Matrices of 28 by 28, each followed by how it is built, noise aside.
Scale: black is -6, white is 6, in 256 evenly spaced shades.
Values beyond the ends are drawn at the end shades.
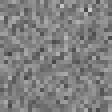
noise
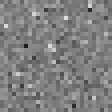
sparse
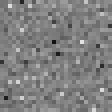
sparse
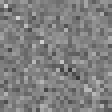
diagonal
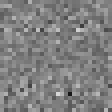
uneven rows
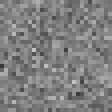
noise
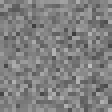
noise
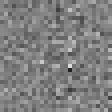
uneven columns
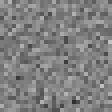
noise
